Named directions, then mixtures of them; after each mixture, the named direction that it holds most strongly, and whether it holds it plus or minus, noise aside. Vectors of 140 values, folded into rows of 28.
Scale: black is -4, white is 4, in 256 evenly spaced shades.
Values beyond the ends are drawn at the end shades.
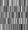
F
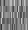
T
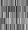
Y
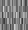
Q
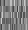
T, plus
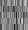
Q, minus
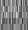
Q, plus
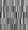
T, plus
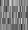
F, plus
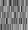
F, minus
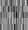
Q, minus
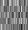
F, plus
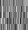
Y, minus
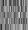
F, minus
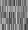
Y, minus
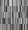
F, plus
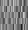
F, plus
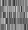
Y, minus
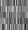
Y, minus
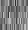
Y, plus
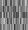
Q, minus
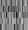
Q, minus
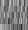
F, plus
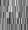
Y, minus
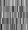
T, plus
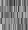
T, minus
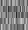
Y, plus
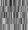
Q, minus
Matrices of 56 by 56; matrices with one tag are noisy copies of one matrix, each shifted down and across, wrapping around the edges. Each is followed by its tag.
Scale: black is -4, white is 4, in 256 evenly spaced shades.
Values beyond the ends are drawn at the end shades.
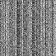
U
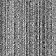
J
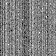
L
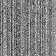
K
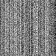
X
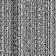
L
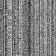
X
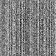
K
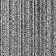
J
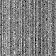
J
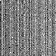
K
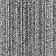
J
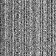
K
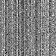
J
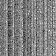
U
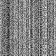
X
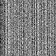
L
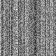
X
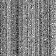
X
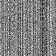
L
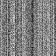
X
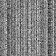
U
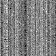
X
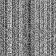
X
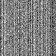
L
